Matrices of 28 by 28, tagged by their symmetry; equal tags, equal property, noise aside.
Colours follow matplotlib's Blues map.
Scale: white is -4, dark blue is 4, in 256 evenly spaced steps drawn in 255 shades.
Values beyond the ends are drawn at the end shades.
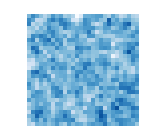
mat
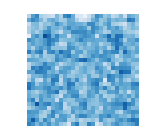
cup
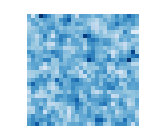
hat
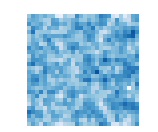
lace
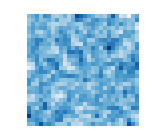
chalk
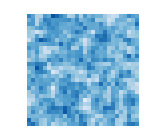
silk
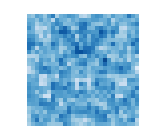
cup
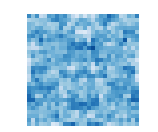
cup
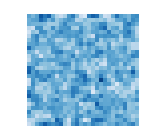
chalk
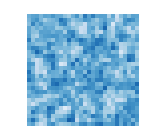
mat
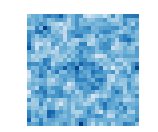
mat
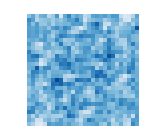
hat
